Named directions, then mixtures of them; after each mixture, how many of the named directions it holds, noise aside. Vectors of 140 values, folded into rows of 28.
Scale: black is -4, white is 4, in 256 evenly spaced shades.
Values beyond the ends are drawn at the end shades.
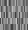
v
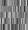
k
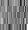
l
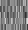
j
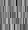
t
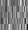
one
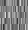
one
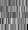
four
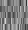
two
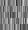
two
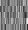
one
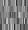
one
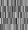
one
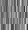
four
